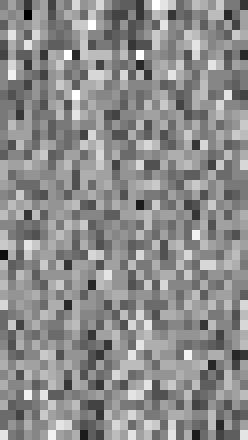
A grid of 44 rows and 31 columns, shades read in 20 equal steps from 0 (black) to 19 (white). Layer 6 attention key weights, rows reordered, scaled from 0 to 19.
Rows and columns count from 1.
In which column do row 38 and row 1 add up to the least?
18
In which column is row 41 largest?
7
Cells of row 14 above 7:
24
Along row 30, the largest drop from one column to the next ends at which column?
26
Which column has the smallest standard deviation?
23
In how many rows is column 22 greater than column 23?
20
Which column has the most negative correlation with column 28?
15
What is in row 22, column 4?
4
